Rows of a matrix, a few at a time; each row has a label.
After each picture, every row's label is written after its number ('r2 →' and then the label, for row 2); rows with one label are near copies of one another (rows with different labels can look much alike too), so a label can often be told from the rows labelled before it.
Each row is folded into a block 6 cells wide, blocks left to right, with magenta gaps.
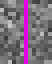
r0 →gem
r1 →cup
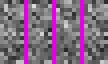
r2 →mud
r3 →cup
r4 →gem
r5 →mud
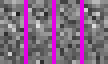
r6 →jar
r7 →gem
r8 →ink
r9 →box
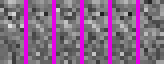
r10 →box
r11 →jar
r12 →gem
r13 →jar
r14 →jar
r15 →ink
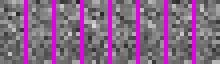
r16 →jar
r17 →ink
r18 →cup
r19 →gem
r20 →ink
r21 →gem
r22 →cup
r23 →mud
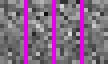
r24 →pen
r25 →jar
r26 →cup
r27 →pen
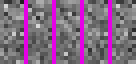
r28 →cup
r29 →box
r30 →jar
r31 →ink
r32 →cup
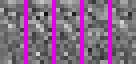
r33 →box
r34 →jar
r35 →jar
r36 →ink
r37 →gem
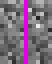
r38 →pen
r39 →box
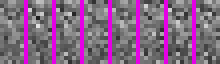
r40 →gem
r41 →box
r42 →pen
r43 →ink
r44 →gem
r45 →cup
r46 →gem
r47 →pen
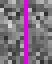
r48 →gem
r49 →pen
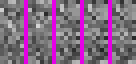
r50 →gem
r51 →pen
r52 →mud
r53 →mud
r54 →mud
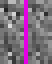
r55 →pen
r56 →pen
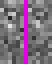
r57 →box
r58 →gem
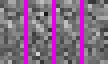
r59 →gem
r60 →jar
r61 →gem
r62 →cup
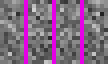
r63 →jar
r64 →mud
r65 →ink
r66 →jar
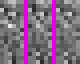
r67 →box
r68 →pen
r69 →pen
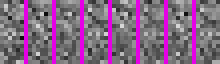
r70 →mud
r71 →jar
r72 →jar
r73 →ink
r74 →pen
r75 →ink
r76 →jar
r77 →ink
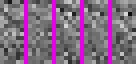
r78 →ink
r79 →cup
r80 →pen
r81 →pen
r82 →jar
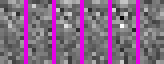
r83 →pen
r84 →cup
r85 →box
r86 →pen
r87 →box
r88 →ink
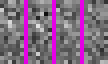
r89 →gem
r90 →jar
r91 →gem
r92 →mud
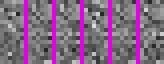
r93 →jar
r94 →mud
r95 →mud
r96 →pen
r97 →mud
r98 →ink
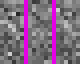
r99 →jar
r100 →ink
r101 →gem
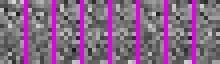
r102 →pen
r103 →box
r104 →mud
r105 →ink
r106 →mud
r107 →jar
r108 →mud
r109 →cup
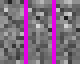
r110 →ink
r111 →box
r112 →box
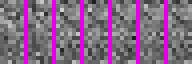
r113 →gem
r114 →pen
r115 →ink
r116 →ink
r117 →mud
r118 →cup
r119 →ink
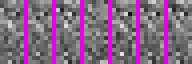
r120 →gem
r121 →jar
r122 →pen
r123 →mud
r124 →jar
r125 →pen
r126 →pen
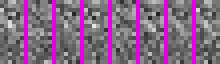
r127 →gem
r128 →mud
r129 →pen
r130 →box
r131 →ink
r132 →jar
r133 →gem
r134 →gem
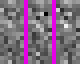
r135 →gem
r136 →jar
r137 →box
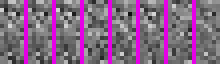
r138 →pen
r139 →pen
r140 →pen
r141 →ink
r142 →jar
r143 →box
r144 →cup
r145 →jar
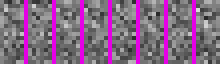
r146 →ink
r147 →cup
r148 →gem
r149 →gem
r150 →mud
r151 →jar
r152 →ink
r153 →gem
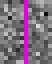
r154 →mud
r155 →jar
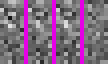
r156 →box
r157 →gem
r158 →gem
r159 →cup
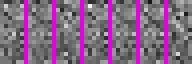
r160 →cup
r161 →ink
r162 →pen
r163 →cup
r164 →ink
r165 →ink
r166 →jar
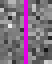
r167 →box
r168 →mud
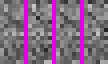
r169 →ink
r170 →mud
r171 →ink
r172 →cup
